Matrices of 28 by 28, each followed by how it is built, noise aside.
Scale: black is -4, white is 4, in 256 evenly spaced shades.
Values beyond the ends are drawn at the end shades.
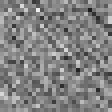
Toeplitz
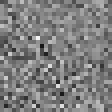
lower triangular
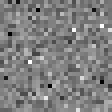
sparse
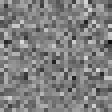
low rank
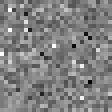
sparse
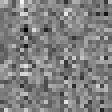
low rank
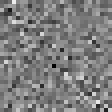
banded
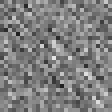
Toeplitz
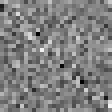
banded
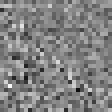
lower triangular
